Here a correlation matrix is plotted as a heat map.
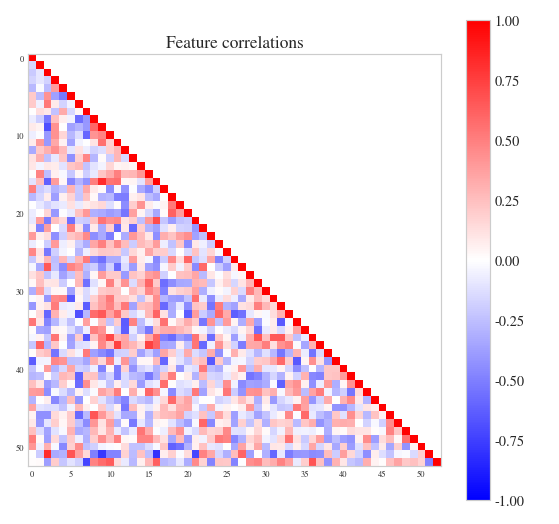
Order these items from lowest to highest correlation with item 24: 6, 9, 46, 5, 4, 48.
6, 4, 5, 48, 46, 9
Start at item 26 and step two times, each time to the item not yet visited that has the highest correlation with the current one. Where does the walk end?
18
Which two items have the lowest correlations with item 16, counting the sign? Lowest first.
51, 2
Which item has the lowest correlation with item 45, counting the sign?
12
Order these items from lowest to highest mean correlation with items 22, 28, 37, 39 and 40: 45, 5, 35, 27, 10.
45, 35, 5, 27, 10
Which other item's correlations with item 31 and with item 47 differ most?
5
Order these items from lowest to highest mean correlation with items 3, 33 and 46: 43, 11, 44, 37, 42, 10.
44, 43, 42, 37, 11, 10
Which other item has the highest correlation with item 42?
17
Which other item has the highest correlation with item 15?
37
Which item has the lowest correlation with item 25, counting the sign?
2
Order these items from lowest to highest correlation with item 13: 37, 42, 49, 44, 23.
44, 49, 42, 37, 23
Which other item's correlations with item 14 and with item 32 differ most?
23
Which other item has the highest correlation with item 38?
7
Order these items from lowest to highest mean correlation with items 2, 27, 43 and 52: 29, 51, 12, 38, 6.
38, 12, 51, 6, 29
